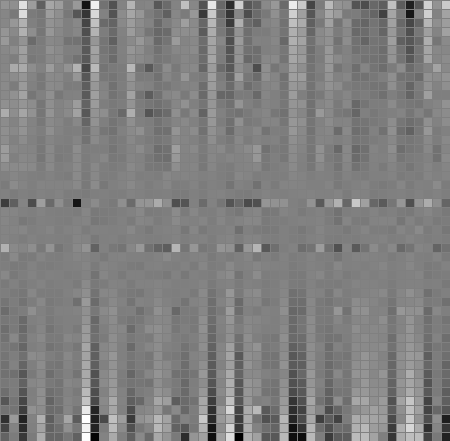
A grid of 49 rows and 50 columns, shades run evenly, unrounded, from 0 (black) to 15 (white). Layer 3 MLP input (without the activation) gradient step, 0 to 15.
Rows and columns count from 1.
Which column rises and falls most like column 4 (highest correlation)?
9
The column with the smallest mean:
27
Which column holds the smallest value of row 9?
10
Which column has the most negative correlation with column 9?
40
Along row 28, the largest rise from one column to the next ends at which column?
20
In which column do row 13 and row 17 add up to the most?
1
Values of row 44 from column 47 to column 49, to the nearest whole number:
9 5 7
